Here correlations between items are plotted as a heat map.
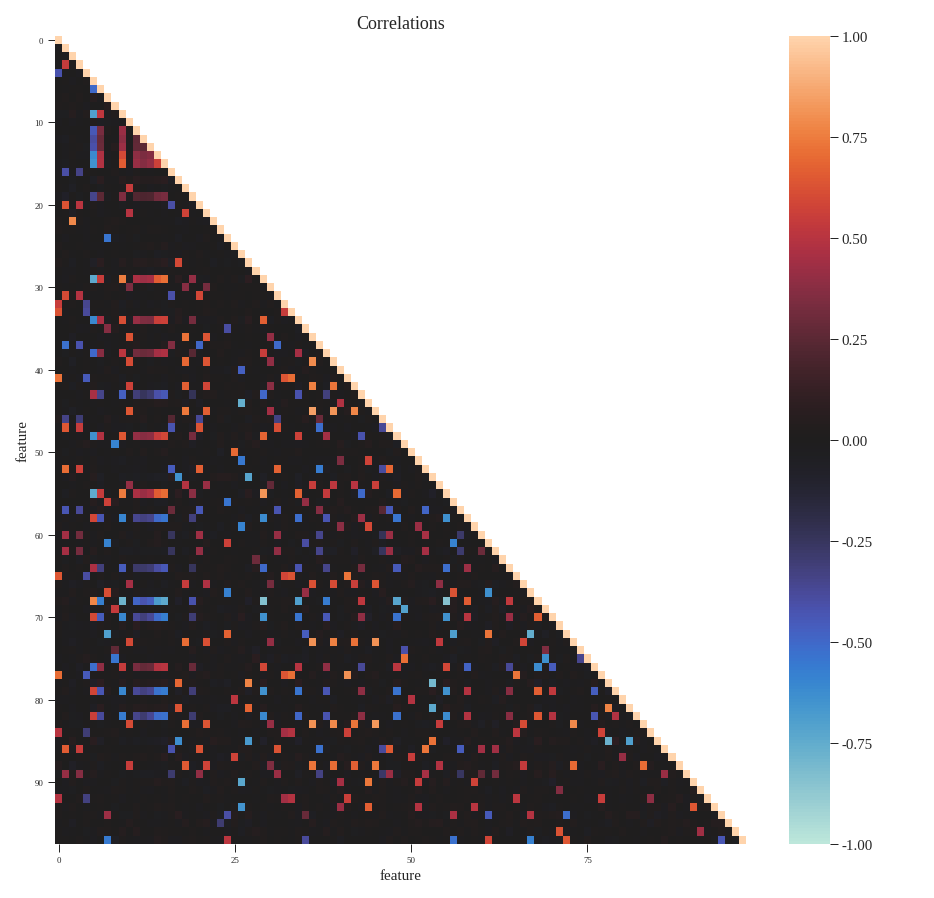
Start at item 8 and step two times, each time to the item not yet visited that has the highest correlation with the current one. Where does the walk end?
74
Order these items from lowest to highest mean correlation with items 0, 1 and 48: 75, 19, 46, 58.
58, 46, 75, 19
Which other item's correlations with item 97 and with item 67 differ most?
72
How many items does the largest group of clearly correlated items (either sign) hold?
22
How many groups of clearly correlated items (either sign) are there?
13
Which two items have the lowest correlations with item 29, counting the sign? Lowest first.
68, 5
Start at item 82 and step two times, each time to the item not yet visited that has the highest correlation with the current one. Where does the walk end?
5
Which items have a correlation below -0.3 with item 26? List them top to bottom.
40, 44, 51, 59, 90, 93
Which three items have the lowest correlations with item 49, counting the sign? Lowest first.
69, 8, 74
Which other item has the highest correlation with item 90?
44
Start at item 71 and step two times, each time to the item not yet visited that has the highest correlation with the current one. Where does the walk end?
91
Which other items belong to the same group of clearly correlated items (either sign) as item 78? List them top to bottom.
17, 27, 53, 81, 85
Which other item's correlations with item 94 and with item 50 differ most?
25
